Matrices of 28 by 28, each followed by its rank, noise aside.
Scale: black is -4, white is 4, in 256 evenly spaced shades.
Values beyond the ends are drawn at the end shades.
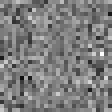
eight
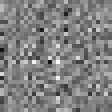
five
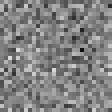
eight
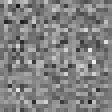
five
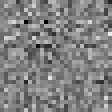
six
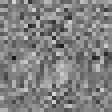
six
